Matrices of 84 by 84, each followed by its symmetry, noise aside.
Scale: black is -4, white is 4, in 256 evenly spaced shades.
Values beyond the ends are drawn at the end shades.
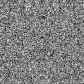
mirrored left to right.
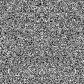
mirrored left to right.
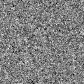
antisymmetric.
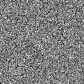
symmetric across the other diagonal.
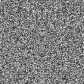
mirrored left to right.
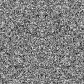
mirrored left to right.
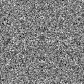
mirrored left to right.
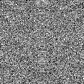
mirrored left to right.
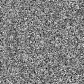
mirrored top to bottom.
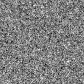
antisymmetric.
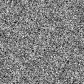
same after a half turn.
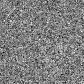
symmetric.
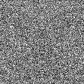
mirrored left to right.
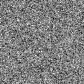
antisymmetric.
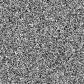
no symmetry.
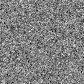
no symmetry.
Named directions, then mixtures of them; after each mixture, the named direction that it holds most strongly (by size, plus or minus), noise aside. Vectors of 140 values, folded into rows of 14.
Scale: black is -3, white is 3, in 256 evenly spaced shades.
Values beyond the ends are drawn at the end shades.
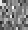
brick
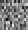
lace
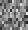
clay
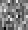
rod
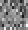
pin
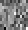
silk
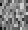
clay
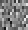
lace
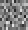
lace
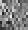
brick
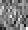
silk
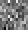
rod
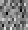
pin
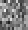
rod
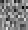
lace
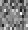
pin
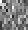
brick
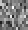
brick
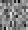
lace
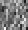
silk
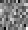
silk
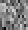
rod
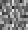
clay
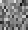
brick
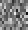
clay
